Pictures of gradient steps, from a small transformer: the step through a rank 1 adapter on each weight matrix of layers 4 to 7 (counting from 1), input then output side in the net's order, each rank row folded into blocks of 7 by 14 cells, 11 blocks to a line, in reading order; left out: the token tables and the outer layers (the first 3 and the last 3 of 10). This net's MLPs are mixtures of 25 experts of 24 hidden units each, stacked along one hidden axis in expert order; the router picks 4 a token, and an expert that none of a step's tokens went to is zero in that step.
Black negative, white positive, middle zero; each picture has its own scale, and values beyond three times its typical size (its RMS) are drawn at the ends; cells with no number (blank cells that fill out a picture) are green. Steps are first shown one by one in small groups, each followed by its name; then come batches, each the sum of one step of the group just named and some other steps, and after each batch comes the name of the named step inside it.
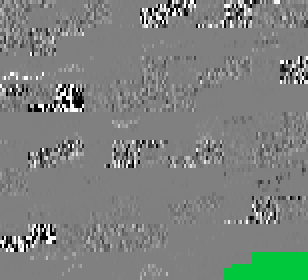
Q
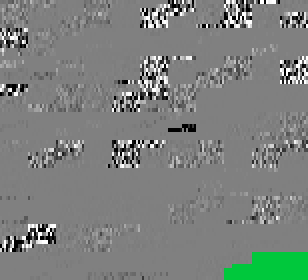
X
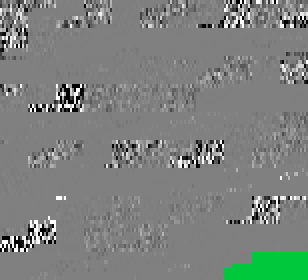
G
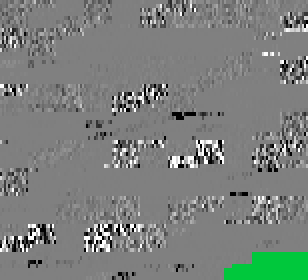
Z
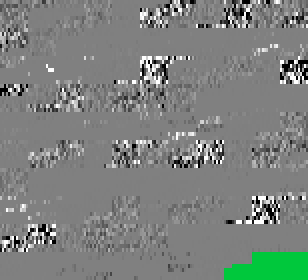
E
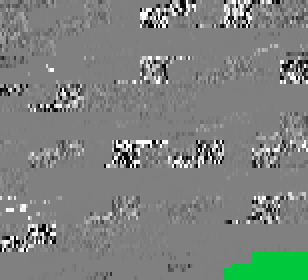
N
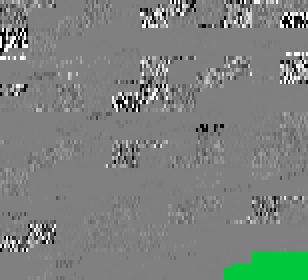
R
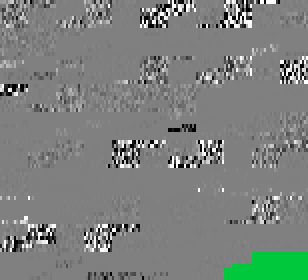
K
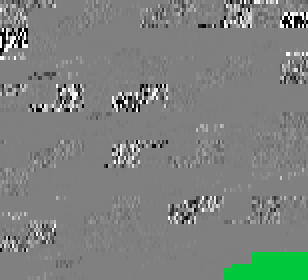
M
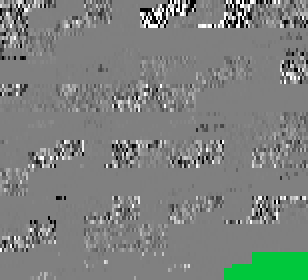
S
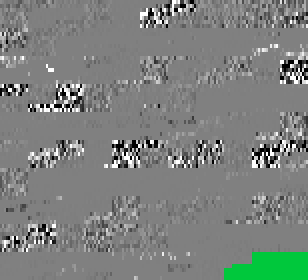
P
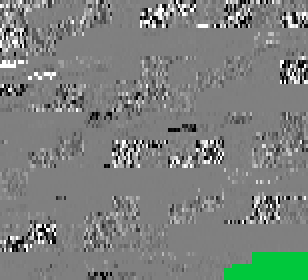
S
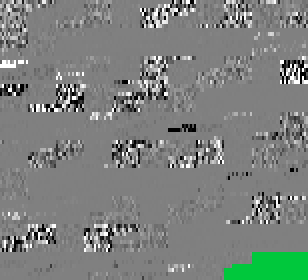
X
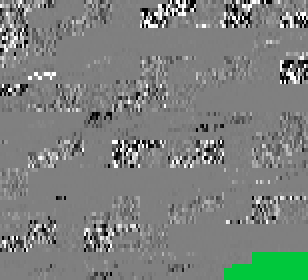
S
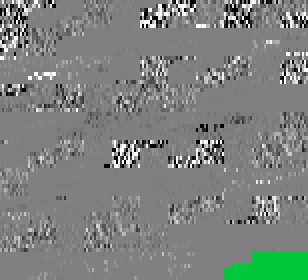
S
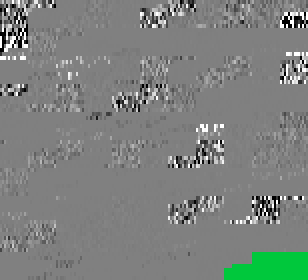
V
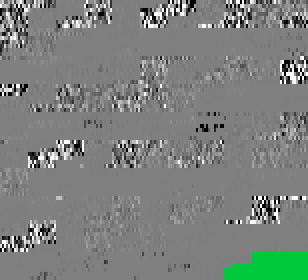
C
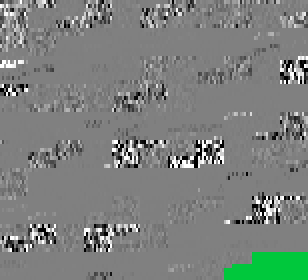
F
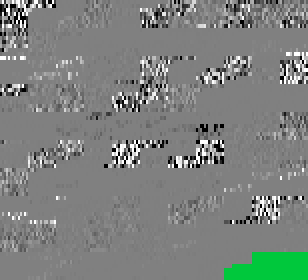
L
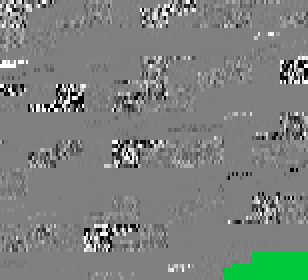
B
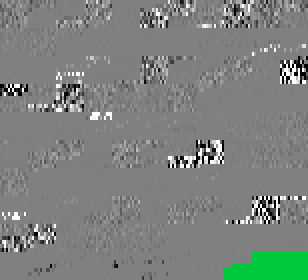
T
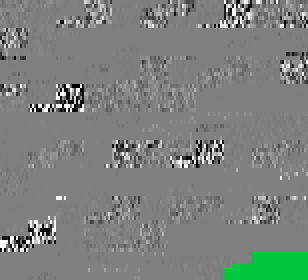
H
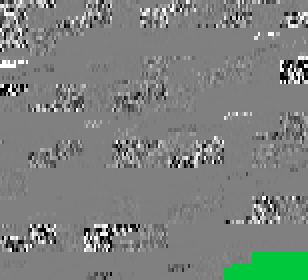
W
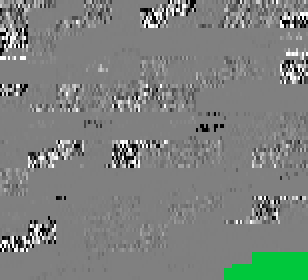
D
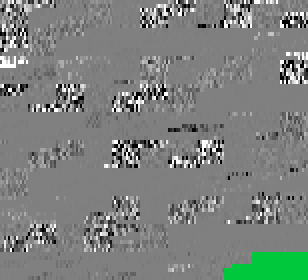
B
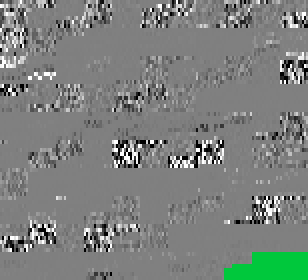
F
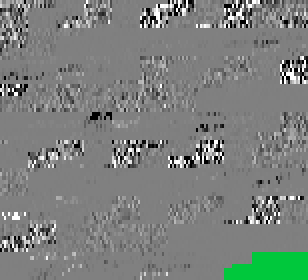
C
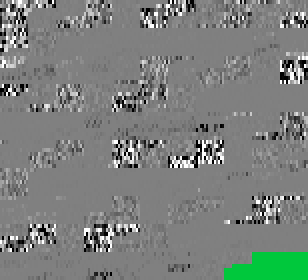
F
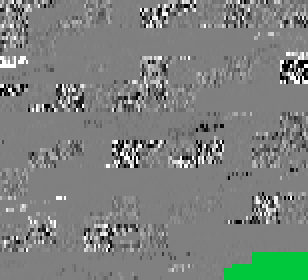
B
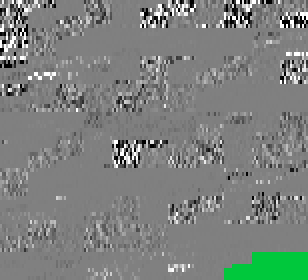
V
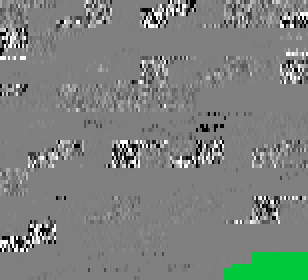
D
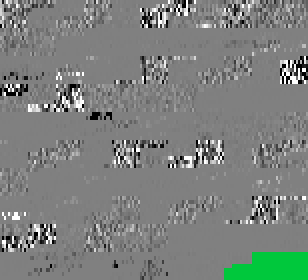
T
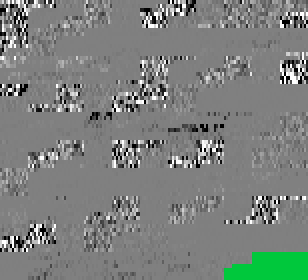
C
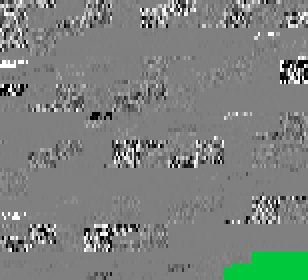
W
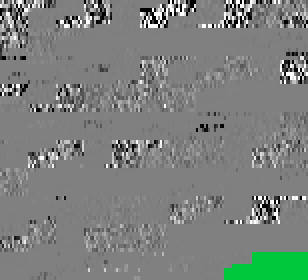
C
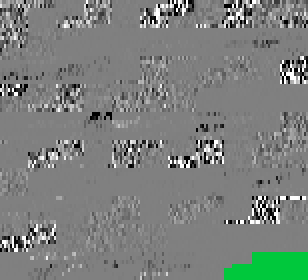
C
